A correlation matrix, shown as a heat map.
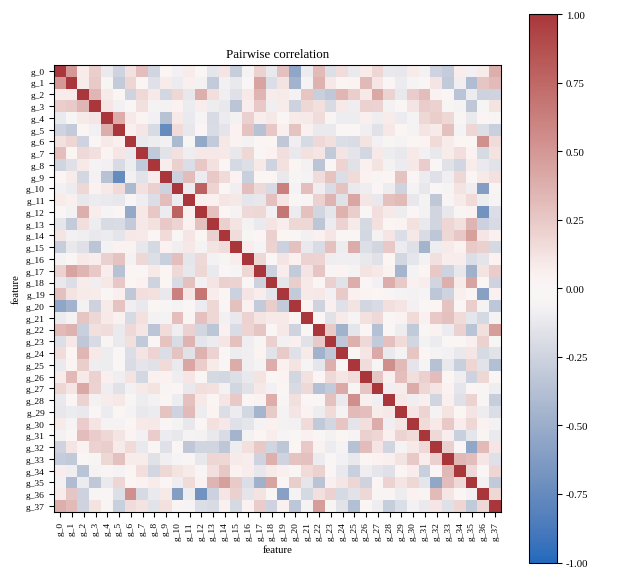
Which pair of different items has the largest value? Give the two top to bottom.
g_10, g_12
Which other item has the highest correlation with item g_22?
g_37
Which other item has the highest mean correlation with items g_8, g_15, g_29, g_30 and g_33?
g_35
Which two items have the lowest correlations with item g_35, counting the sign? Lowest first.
g_32, g_17
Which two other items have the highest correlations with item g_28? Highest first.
g_25, g_18
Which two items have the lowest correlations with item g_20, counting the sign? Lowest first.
g_0, g_1
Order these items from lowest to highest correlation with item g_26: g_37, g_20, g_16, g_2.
g_20, g_16, g_37, g_2
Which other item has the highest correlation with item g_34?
g_33
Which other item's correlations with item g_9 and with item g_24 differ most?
g_5
